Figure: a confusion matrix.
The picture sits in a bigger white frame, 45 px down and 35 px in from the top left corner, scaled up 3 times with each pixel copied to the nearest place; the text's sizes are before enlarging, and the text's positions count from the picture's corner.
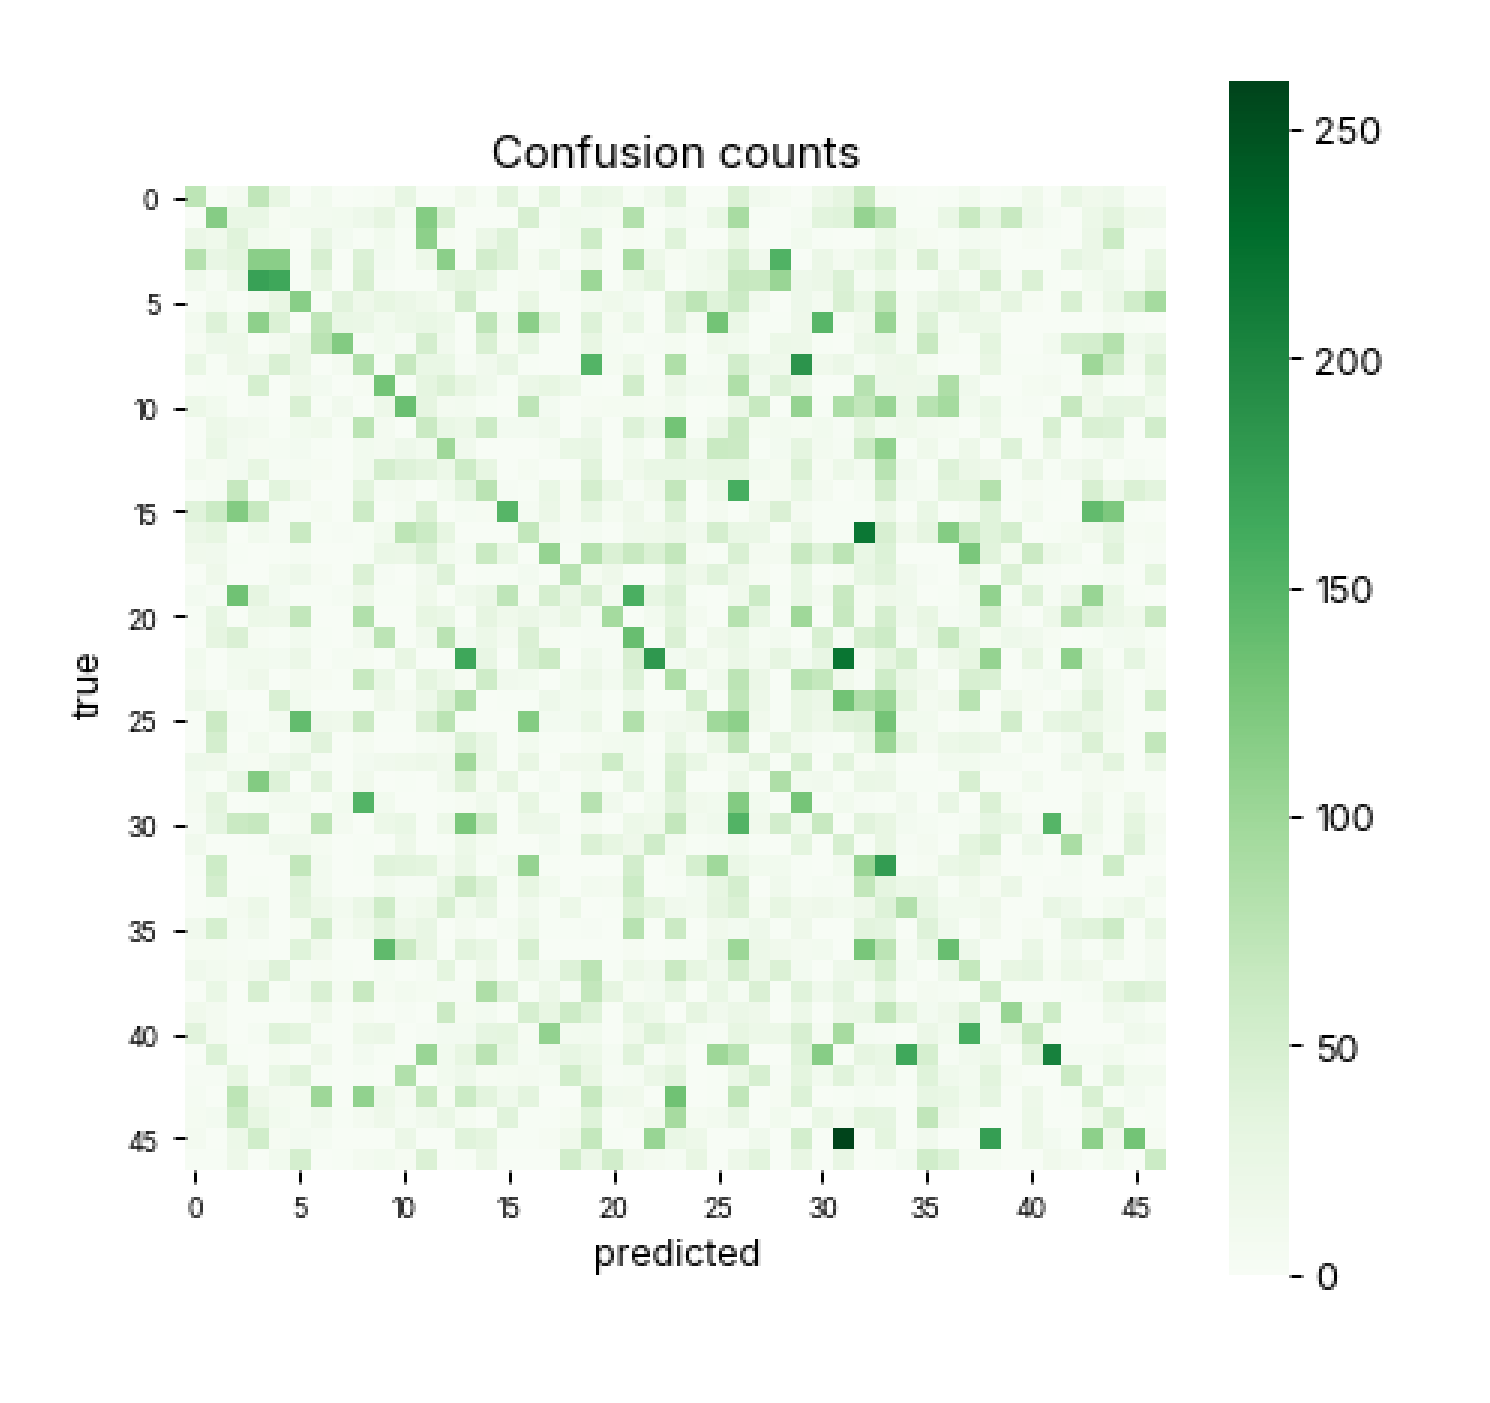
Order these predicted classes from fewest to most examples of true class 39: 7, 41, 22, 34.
7, 22, 34, 41
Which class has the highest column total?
26
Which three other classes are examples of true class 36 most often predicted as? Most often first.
9, 32, 26
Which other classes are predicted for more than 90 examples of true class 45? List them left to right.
22, 31, 38, 43
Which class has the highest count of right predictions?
41
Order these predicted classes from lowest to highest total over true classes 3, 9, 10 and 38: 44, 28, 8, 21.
44, 8, 21, 28
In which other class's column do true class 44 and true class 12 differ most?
33
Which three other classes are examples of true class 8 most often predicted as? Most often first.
29, 19, 43
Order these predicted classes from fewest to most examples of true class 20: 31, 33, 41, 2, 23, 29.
2, 41, 23, 33, 31, 29
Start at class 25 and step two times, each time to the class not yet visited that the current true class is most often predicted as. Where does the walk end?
46
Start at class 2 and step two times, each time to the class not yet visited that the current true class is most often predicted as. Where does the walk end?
23
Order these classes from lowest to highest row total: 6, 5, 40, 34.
34, 40, 5, 6
